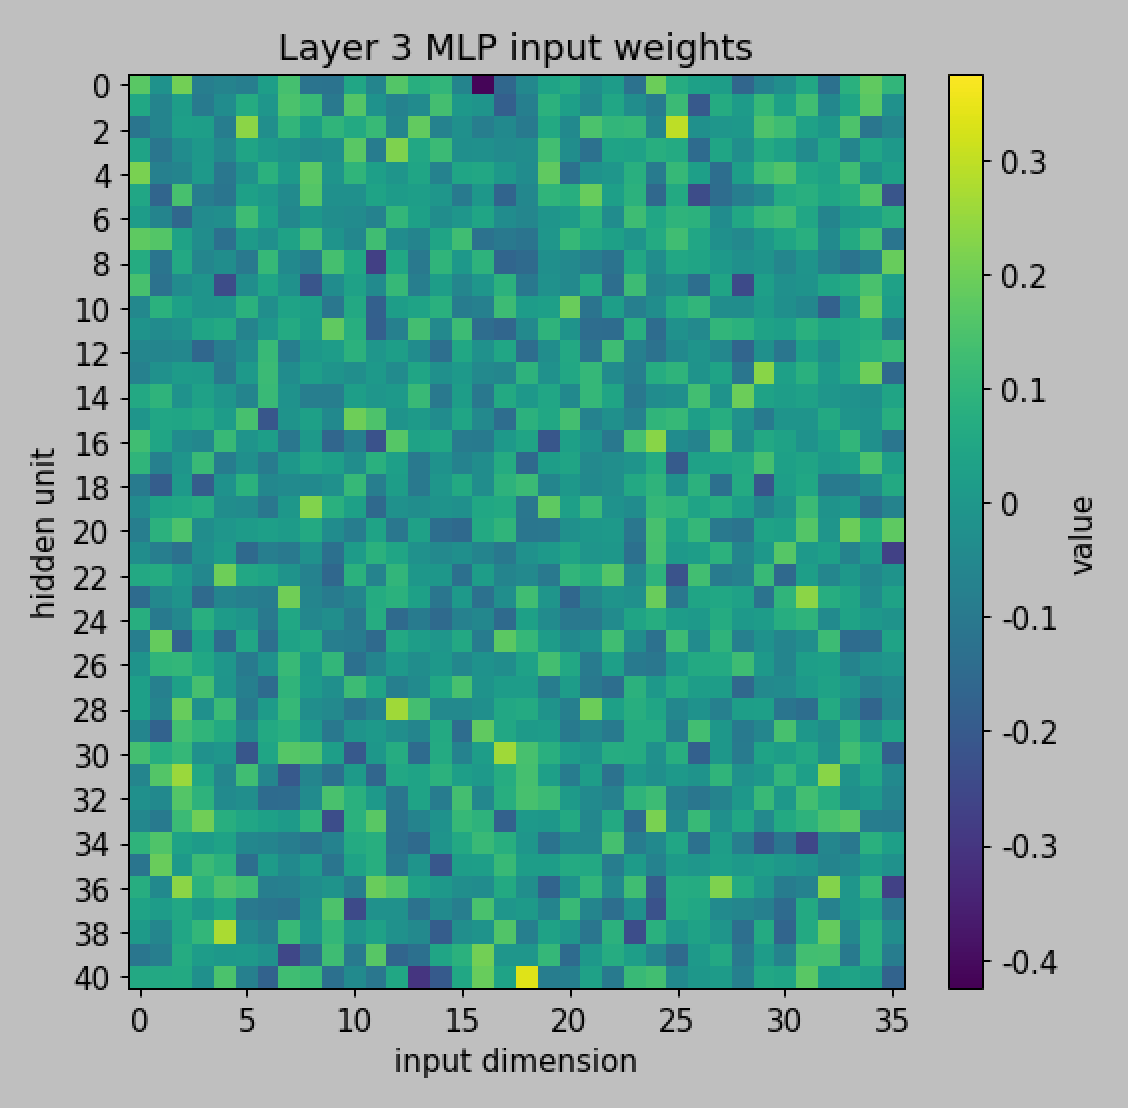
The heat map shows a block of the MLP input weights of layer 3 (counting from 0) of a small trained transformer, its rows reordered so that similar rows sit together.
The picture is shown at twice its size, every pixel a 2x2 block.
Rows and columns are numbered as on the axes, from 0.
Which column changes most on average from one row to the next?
11
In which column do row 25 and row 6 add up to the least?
2
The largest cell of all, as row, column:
40, 18
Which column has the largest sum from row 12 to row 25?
24
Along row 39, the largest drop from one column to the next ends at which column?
12
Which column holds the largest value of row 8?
35
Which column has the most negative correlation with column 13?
16
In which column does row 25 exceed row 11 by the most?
17
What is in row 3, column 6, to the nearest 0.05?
0
